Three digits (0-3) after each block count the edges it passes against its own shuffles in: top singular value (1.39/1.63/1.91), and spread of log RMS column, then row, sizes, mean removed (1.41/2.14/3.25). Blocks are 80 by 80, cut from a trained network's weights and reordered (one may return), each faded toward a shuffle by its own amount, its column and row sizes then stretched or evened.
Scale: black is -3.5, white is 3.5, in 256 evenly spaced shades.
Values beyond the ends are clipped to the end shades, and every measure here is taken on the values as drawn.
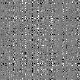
1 3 2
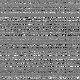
3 1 3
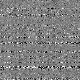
1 0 3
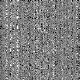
2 2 1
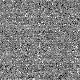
0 1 0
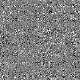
0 2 2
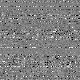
0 0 3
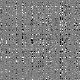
1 3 2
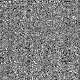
0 0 1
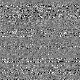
0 0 3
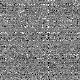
1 1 2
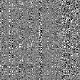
1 3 1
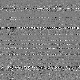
2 1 3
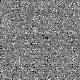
0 1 1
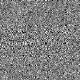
2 1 2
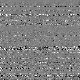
0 1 3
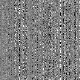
2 3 0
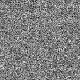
2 0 0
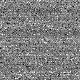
1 0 1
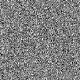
2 1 0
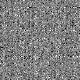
0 0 2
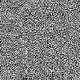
2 2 0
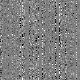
0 3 0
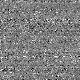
0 0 2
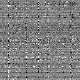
3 2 2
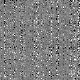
0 3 1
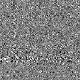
2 1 2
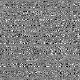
0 1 3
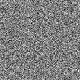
2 0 0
